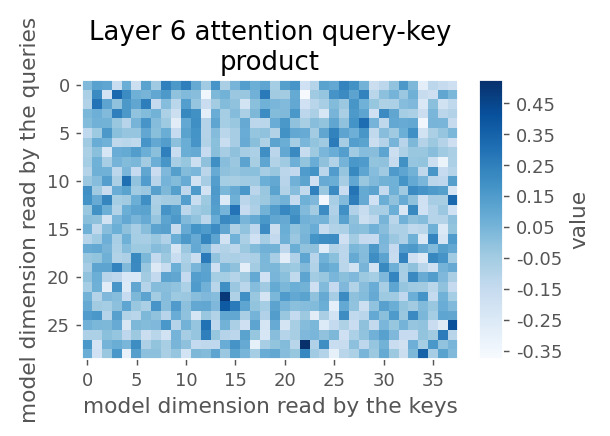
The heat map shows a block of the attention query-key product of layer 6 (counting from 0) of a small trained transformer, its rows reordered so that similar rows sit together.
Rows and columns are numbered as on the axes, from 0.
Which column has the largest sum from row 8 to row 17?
13
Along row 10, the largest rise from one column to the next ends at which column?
4
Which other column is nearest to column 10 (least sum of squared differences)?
6
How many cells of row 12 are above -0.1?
31
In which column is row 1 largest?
3
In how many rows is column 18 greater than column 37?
16
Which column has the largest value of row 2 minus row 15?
1
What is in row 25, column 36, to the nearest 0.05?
-0.25
